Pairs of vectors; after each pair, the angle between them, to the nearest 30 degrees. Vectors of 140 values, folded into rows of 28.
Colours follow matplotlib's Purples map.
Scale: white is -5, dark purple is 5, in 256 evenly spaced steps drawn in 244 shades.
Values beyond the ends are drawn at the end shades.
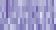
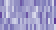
150 degrees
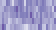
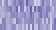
60 degrees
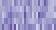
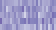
120 degrees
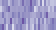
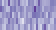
120 degrees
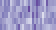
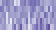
90 degrees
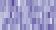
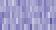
150 degrees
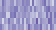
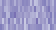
30 degrees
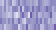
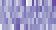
90 degrees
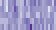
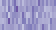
60 degrees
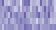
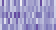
60 degrees
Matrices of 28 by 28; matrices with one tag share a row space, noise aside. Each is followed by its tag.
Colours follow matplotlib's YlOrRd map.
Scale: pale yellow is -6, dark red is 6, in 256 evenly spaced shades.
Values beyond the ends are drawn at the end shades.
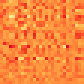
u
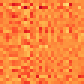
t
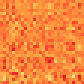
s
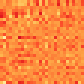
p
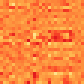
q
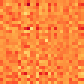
t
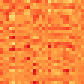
q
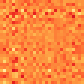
s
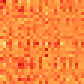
p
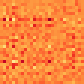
s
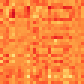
q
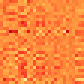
u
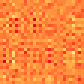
s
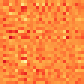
u
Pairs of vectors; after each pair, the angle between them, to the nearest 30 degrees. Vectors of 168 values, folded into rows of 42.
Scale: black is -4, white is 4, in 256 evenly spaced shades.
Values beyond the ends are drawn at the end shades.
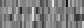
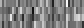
150 degrees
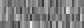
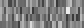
30 degrees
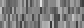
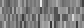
30 degrees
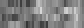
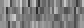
120 degrees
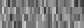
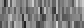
150 degrees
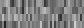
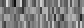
60 degrees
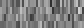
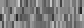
120 degrees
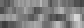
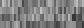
120 degrees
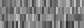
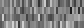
150 degrees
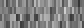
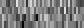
60 degrees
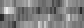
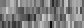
60 degrees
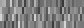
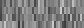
150 degrees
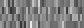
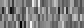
30 degrees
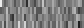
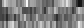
120 degrees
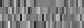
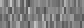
150 degrees
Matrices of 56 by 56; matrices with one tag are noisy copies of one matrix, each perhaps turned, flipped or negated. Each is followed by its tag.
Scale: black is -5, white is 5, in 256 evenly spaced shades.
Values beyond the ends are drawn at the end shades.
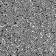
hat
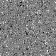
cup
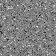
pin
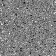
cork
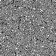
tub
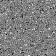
cup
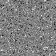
pin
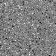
hat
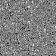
cup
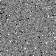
tub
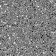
hat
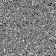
hat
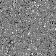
cup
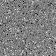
hat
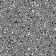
cup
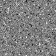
pin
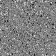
cork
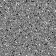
pin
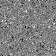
cup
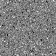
cork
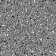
cork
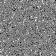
tub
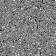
tub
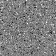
cork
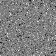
tub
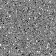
pin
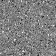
cork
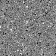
cup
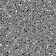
pin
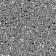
cup
